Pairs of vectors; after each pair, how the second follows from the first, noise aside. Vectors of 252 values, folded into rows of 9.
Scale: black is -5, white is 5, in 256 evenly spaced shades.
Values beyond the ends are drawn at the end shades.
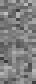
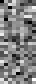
reversed, scaled up.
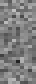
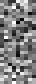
reversed, scaled up.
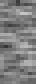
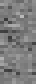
reversed, negated, partly zeroed.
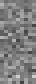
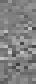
reversed, negated, partly zeroed.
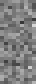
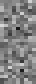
wrapped around, negated.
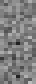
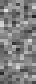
wrapped around, negated.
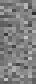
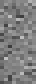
reversed, negated, partly zeroed.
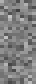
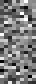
reversed, negated, scaled up.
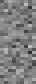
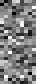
reversed, negated, scaled up.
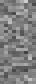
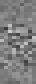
reversed, negated, partly zeroed.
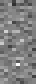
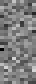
wrapped around, negated.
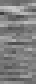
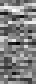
scaled up.
